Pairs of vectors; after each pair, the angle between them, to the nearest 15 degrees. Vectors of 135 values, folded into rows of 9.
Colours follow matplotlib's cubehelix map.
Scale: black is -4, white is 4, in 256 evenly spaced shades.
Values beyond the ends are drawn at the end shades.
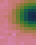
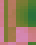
45 degrees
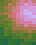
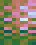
45 degrees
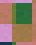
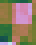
165 degrees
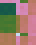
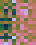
60 degrees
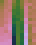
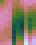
45 degrees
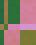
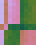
165 degrees
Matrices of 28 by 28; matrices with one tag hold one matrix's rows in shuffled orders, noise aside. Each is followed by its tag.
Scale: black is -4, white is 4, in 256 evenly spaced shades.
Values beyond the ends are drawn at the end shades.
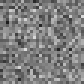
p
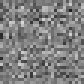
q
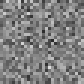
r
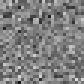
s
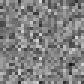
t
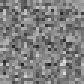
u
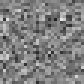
u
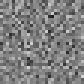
r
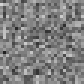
u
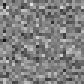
u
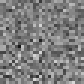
s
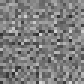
p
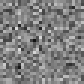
s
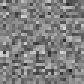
u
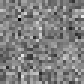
t
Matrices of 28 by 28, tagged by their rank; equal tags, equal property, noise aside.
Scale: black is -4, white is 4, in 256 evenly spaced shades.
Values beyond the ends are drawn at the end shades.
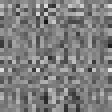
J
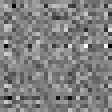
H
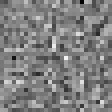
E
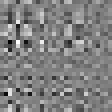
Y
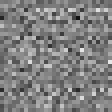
E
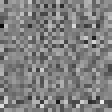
H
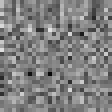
H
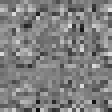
H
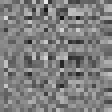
J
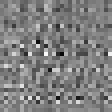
H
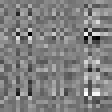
Y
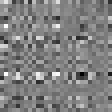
Y
